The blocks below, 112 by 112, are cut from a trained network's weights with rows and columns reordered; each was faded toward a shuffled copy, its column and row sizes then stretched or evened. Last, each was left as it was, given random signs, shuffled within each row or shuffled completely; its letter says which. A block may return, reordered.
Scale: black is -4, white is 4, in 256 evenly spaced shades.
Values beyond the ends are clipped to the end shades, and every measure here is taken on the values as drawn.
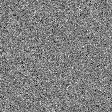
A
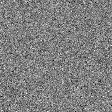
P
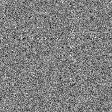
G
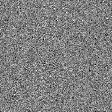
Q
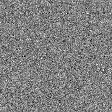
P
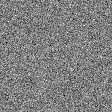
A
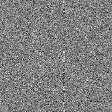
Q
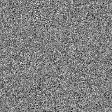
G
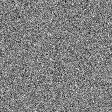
A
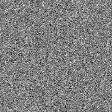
Q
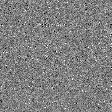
Q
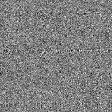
Q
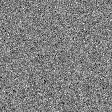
A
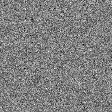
G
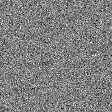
P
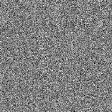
Q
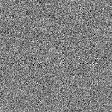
Q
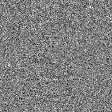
Q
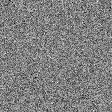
A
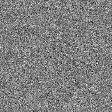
G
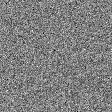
A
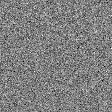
P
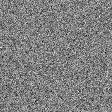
A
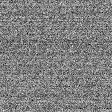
P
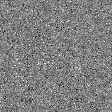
P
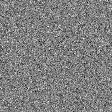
P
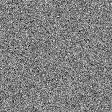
A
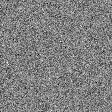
A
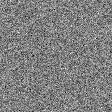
A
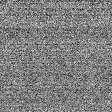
P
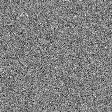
P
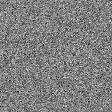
P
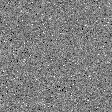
A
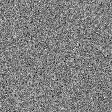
A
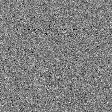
P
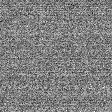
P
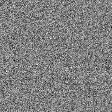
G
